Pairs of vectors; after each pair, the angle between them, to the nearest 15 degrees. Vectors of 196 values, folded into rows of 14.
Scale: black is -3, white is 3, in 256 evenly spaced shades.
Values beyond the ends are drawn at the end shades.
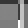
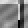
165 degrees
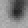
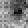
30 degrees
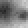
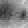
15 degrees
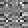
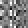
90 degrees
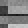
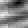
105 degrees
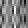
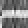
105 degrees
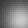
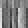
90 degrees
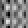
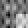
45 degrees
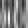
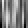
75 degrees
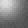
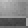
45 degrees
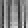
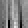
60 degrees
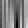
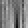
15 degrees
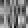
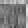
60 degrees
